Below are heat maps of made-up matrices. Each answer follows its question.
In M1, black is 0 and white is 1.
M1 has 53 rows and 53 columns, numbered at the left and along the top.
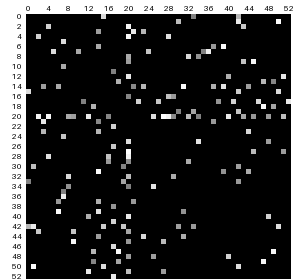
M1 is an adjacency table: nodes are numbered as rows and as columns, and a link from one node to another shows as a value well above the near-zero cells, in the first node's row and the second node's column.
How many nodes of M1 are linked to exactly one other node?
12
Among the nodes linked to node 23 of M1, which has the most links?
node 14
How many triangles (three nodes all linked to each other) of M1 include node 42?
7
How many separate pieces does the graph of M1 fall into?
6
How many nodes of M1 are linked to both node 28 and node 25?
1
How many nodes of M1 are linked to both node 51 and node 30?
0
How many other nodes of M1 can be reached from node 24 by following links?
5
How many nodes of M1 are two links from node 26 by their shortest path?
6
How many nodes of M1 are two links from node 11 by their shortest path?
6
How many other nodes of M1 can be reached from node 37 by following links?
8
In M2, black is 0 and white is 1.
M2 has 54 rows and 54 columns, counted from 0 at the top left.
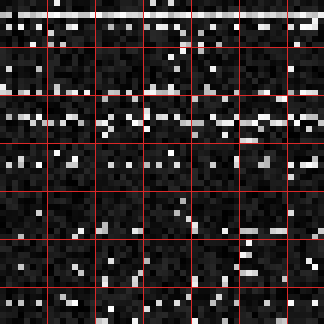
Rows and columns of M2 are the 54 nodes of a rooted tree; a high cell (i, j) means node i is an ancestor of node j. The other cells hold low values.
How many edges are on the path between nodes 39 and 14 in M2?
8
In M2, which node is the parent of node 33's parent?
5
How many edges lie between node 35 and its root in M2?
7
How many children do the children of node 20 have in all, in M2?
4
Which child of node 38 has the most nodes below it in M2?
53
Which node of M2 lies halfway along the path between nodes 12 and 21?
26
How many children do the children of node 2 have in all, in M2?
4
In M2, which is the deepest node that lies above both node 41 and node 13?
45
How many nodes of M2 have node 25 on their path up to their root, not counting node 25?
2
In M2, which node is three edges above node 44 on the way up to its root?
27
